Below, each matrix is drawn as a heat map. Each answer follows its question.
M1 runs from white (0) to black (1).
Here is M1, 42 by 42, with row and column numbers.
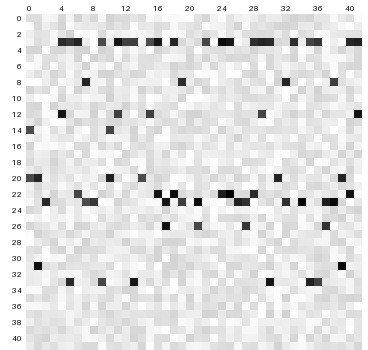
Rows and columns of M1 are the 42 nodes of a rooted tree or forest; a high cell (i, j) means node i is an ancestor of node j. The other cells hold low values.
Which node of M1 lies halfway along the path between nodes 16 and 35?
3
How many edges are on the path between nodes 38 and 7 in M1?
2
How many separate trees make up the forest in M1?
3
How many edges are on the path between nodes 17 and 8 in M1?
3
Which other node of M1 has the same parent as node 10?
0
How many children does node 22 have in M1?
7
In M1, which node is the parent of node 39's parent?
20
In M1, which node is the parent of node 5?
33
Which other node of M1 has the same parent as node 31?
14
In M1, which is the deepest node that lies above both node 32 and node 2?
23
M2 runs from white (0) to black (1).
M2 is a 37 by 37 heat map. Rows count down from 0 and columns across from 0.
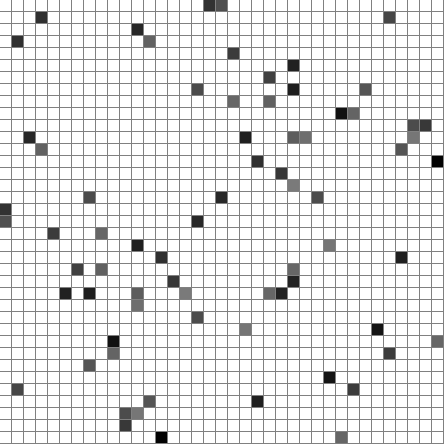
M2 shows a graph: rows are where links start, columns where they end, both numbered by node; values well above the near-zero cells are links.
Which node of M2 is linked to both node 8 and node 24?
node 22
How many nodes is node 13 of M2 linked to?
2
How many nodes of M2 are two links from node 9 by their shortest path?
2
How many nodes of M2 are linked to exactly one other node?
12
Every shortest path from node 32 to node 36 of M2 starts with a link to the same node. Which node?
node 29
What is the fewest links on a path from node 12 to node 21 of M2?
2
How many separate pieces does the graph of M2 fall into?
2
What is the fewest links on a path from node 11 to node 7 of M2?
2
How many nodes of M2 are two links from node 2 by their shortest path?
4
